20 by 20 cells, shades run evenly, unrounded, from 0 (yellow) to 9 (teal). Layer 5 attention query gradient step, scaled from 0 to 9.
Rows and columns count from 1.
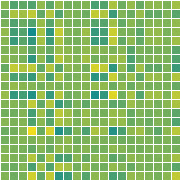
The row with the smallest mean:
8
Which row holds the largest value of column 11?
11
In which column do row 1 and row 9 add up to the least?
13
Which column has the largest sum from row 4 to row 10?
4
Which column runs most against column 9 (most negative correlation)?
5
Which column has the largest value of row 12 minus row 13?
7
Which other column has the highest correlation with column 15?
20
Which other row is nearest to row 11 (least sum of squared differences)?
9
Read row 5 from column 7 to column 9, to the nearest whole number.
3 5 5
